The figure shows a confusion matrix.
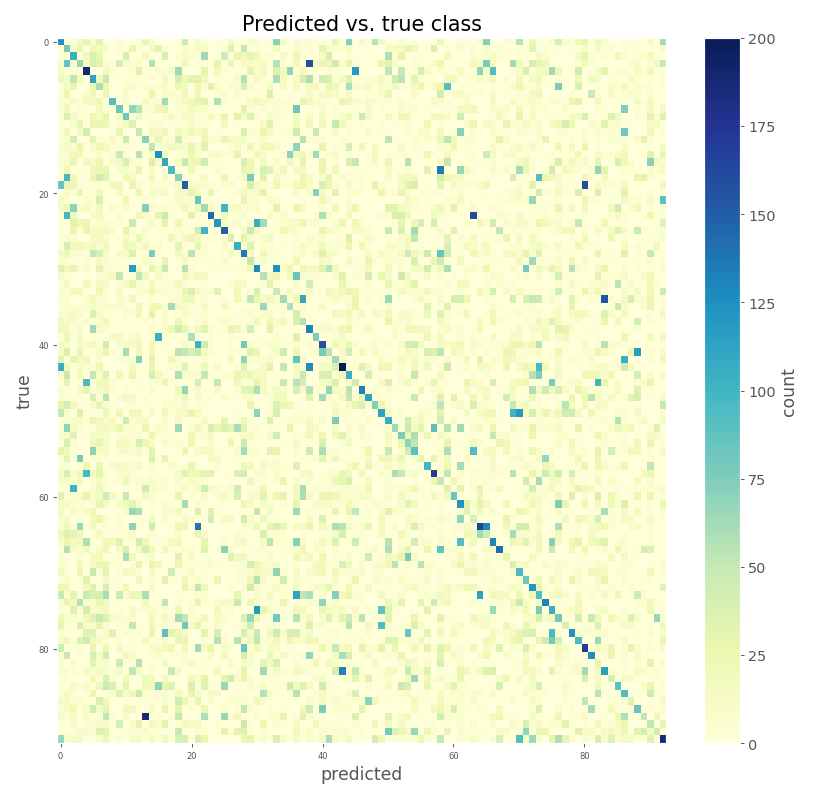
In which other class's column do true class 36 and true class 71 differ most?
30
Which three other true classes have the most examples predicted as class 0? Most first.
43, 19, 92
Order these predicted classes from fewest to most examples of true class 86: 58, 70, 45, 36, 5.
70, 58, 5, 45, 36
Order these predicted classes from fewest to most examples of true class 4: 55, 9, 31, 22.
9, 31, 22, 55
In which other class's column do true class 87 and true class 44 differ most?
73
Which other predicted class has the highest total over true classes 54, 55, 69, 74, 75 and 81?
40
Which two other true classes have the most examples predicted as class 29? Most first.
18, 76
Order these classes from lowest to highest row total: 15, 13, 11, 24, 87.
87, 11, 13, 15, 24
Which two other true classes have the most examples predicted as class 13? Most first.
89, 22
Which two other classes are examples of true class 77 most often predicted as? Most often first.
49, 19
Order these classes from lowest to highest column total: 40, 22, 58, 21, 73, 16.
16, 22, 21, 73, 58, 40
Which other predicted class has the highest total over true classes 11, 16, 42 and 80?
28
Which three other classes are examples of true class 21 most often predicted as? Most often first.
92, 72, 6
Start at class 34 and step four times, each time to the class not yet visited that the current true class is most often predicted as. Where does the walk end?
5
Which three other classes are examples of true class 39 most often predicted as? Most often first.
15, 20, 36
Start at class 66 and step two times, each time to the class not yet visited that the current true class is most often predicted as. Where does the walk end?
76
